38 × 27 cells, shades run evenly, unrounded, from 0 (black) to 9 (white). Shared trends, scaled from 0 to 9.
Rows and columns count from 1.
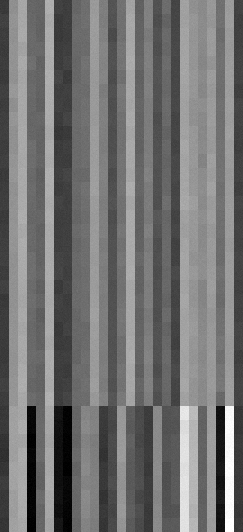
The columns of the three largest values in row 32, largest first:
26, 21, 22
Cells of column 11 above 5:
29
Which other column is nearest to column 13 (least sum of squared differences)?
20
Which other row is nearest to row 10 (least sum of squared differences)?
2
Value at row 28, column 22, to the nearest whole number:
5
